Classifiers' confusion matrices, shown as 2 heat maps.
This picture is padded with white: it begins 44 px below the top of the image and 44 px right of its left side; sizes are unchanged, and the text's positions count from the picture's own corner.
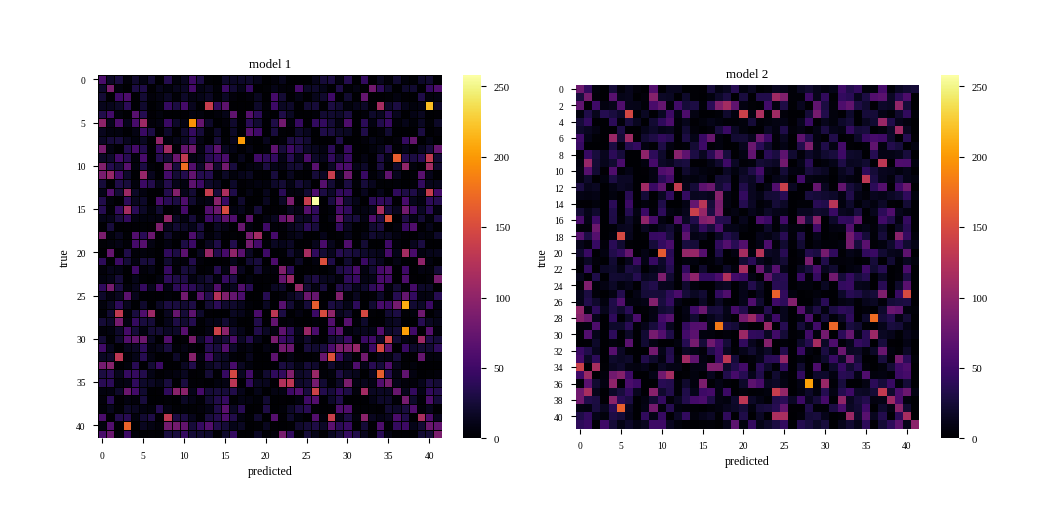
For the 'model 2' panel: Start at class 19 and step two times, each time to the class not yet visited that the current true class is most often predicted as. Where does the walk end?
18
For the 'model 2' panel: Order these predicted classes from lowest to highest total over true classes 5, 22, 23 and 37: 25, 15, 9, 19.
19, 15, 9, 25
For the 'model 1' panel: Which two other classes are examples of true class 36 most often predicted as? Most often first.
26, 32
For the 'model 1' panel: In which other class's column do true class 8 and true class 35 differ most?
16
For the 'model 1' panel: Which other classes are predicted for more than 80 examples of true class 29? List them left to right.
14, 15, 25, 37
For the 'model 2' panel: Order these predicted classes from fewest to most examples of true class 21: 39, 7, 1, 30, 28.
39, 1, 30, 7, 28
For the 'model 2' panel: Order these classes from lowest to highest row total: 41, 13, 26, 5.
5, 13, 26, 41
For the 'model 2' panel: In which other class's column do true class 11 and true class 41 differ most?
35
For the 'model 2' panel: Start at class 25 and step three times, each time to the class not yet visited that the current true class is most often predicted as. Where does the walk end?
9
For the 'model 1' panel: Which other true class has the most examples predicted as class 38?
7
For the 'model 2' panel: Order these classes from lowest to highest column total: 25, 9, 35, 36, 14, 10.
36, 35, 14, 9, 10, 25
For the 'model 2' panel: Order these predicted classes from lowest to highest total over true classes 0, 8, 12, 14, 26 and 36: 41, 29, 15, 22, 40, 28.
41, 22, 29, 40, 28, 15
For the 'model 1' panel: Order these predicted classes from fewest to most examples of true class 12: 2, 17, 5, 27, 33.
17, 33, 2, 5, 27
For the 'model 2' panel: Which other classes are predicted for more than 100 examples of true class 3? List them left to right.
6, 20, 22, 24
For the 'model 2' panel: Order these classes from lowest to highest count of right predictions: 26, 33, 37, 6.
33, 26, 6, 37
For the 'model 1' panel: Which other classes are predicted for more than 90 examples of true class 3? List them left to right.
13, 34, 40
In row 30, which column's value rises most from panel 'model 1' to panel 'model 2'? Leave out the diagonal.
20
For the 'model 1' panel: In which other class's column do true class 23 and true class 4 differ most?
41
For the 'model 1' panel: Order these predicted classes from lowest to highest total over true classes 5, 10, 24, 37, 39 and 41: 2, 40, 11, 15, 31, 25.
31, 25, 2, 15, 40, 11
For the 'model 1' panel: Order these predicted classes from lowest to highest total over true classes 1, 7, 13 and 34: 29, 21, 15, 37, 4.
21, 4, 29, 37, 15
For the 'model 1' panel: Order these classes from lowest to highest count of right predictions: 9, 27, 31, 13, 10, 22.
9, 22, 31, 13, 27, 10
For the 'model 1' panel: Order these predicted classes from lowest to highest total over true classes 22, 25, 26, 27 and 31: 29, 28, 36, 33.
33, 36, 28, 29
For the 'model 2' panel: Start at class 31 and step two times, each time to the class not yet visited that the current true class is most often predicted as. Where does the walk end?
17
